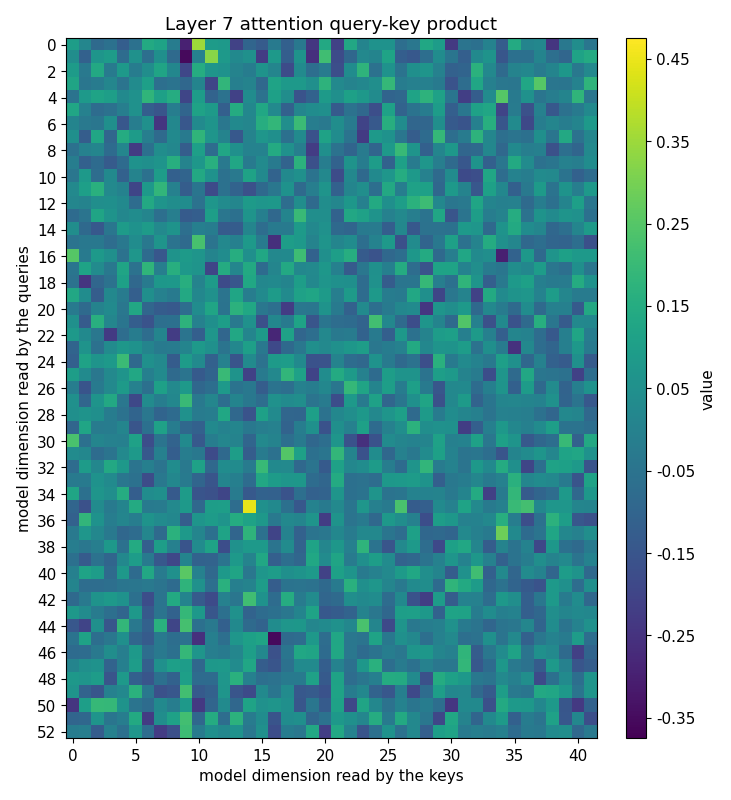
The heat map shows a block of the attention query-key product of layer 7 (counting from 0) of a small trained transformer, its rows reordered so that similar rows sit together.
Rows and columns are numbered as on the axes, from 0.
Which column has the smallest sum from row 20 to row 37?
20
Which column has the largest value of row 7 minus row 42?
10
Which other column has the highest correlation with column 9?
31
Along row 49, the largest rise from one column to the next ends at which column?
9
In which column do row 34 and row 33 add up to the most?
35
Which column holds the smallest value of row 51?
6
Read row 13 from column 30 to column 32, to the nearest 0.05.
-0.15 -0.05 0.1
